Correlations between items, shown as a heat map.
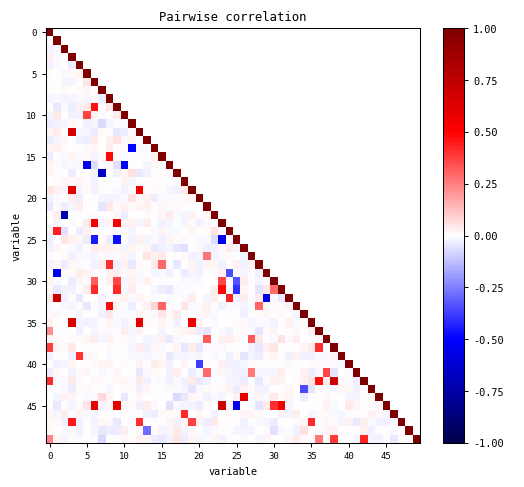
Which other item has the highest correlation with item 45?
23
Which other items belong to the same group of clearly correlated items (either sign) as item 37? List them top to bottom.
21, 27, 41
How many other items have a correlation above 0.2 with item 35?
4
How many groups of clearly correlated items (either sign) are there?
16
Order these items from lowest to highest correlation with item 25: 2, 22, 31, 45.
45, 31, 22, 2
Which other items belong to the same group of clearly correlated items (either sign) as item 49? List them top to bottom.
0, 36, 38, 42
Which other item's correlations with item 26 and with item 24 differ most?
44
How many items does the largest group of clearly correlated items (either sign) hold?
7
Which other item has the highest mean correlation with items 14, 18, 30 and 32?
1
